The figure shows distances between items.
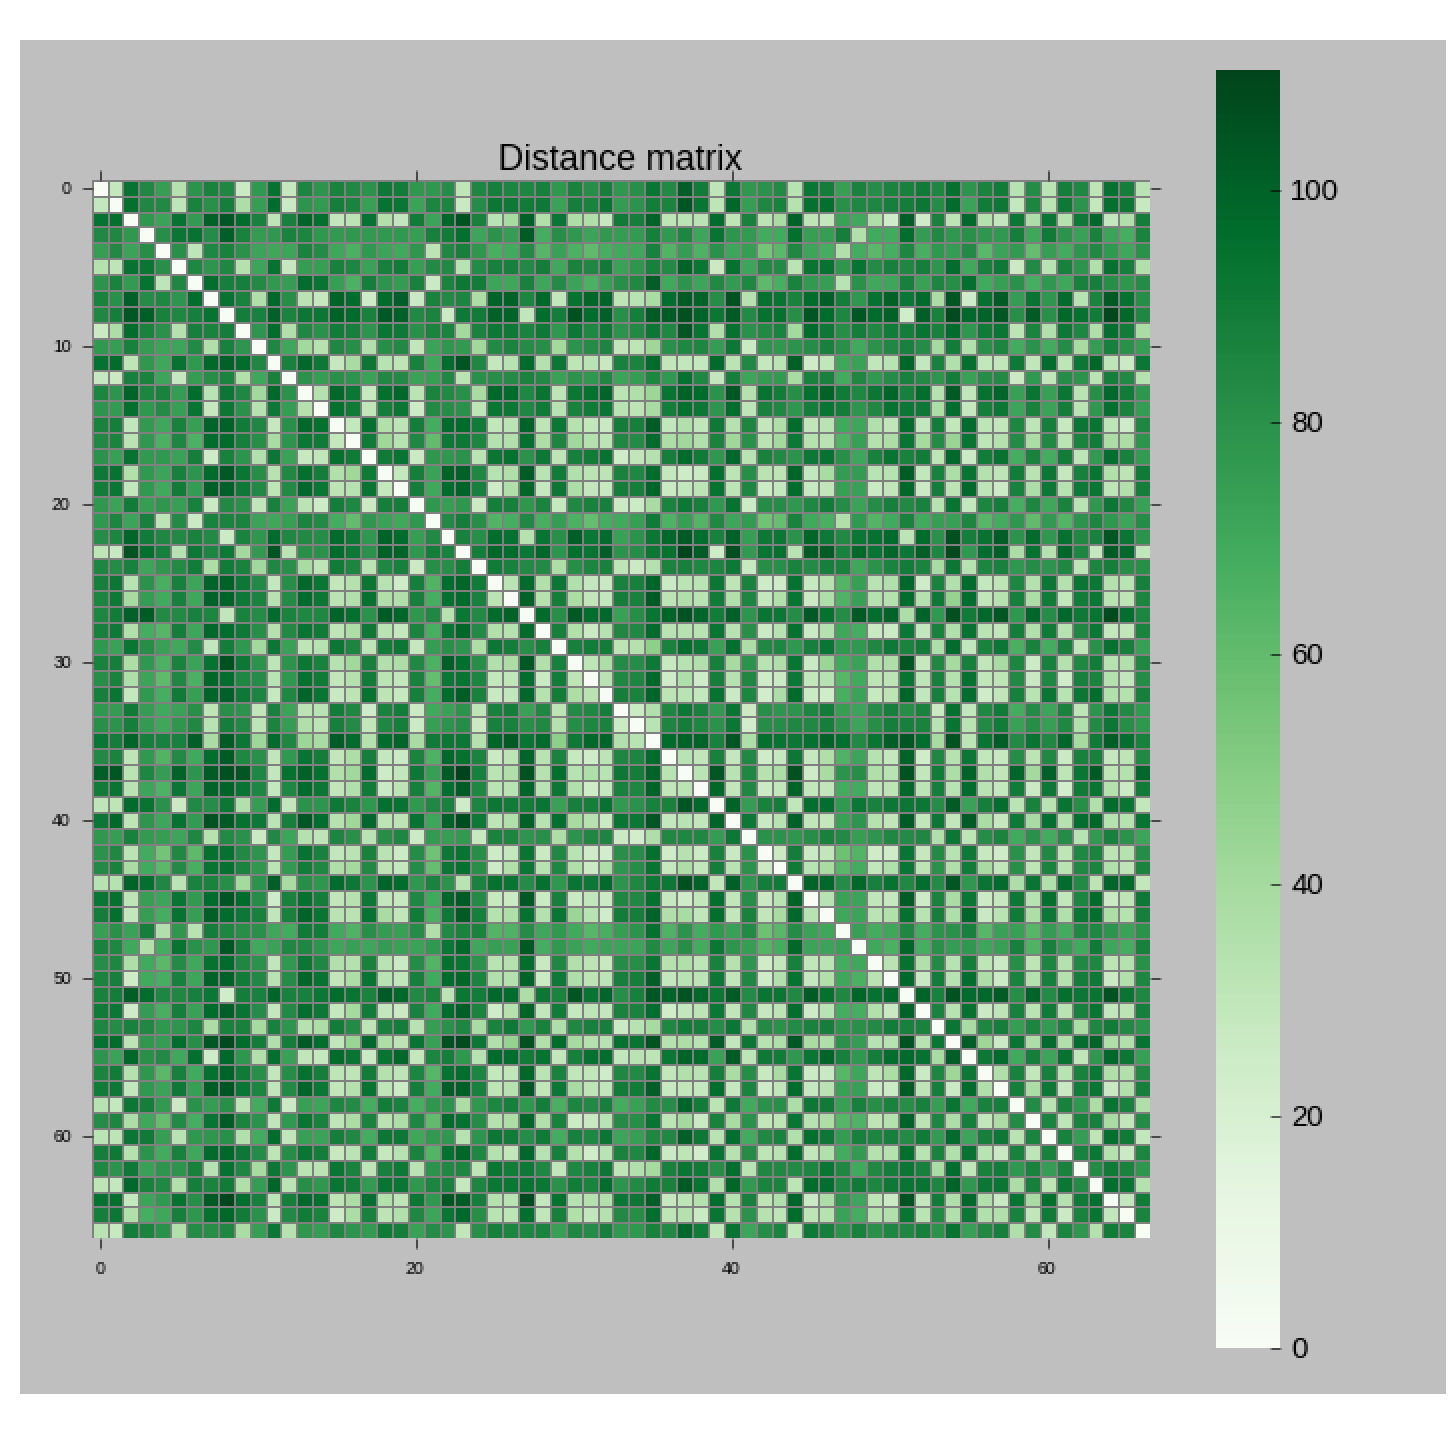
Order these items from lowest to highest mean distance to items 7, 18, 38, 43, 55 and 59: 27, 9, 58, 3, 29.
29, 3, 58, 9, 27
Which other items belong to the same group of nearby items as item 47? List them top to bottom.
4, 6, 21
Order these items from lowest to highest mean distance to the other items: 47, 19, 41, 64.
19, 64, 41, 47
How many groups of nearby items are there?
6
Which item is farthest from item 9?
37
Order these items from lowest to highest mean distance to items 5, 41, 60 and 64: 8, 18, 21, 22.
18, 21, 22, 8
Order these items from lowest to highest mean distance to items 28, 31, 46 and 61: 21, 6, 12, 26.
26, 21, 6, 12
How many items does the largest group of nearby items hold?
30
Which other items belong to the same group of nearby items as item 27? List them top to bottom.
8, 22, 51
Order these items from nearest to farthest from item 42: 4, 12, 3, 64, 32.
32, 64, 4, 3, 12
